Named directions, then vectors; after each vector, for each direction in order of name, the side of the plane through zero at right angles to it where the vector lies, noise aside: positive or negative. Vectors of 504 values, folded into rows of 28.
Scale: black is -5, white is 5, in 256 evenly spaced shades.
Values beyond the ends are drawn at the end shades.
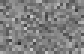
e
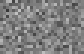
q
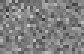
positive, positive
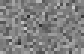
positive, negative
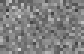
positive, positive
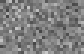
positive, positive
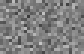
positive, negative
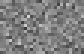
negative, positive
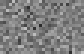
positive, negative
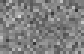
positive, positive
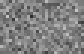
negative, negative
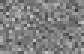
positive, positive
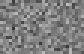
negative, positive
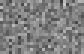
positive, negative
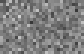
positive, positive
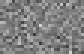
negative, positive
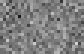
negative, negative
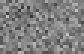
negative, negative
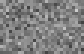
negative, negative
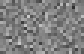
negative, positive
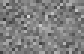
negative, positive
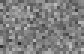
positive, positive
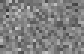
positive, positive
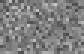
positive, positive
